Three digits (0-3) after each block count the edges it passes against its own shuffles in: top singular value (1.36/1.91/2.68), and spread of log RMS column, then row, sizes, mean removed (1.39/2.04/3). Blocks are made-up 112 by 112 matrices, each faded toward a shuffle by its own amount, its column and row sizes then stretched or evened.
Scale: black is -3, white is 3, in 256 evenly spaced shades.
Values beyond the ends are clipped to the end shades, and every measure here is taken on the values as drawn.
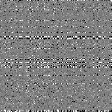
3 2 3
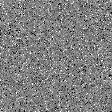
0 1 0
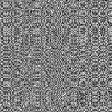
3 2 1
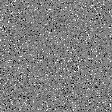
0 1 1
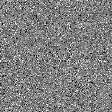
1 1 1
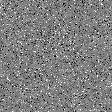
0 0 0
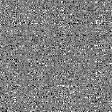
1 2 3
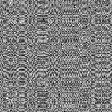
3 0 2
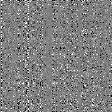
2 3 2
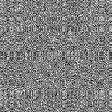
3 0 0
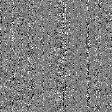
1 3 0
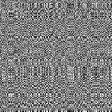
3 2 3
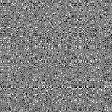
3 1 2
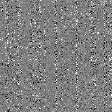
1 3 1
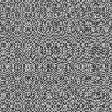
3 1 1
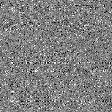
2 0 2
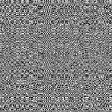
3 1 3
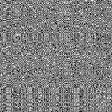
3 0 1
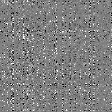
2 3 2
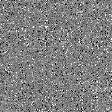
1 2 1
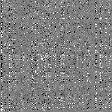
2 3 2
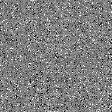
1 2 1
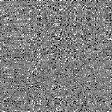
2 2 2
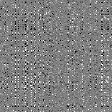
3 3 2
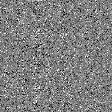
1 2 0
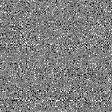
2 1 2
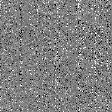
0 3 0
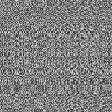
3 0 2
